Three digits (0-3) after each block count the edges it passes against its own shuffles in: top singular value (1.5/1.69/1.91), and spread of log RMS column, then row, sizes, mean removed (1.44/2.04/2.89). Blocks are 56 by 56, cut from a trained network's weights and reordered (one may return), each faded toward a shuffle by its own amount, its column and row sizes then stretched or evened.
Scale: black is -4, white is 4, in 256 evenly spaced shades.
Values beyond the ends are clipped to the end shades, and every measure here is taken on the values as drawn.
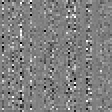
0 3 0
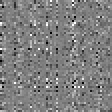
1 3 2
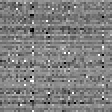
3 2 1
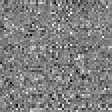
3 1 1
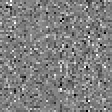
0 2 0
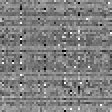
3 2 0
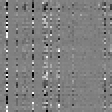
3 3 0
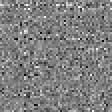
1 1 2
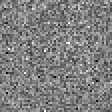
0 0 0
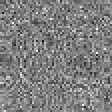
3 1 0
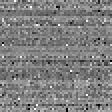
2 0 2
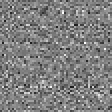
3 0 2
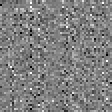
3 2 0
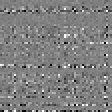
2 1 3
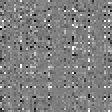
2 3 2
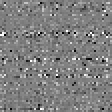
0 1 3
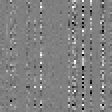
2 3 0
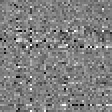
2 1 2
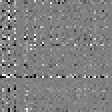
3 2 2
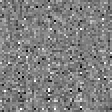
0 1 1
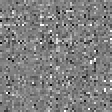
1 2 1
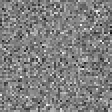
1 0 0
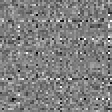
3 1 2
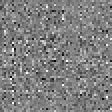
0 2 1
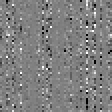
1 3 0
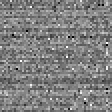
2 0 0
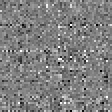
1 1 2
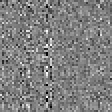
3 2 0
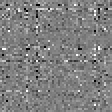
1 1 2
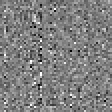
1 2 0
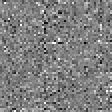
2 2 1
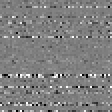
3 0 3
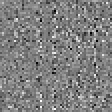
2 2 1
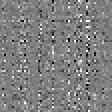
2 3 1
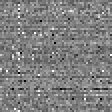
1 1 1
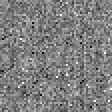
0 0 0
